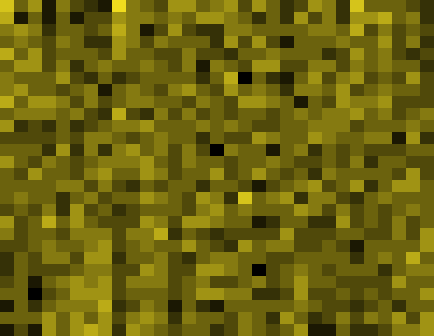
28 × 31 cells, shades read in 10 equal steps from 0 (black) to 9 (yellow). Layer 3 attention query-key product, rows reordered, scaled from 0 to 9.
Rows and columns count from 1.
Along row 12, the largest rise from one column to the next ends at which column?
30
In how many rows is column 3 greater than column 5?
11
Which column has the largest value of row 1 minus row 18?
9
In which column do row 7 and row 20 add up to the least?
18
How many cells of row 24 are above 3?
20
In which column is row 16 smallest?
19
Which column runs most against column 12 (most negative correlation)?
13
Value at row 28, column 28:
3
